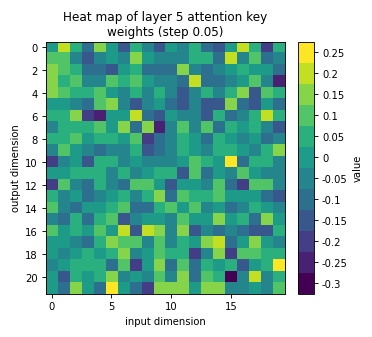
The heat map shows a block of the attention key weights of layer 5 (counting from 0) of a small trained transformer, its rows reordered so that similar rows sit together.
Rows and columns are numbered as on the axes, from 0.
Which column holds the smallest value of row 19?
7
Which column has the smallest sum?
3
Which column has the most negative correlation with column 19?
12
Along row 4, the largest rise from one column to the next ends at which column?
18
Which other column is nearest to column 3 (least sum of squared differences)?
10
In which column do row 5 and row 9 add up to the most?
15
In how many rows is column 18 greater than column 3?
10
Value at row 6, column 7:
0.2
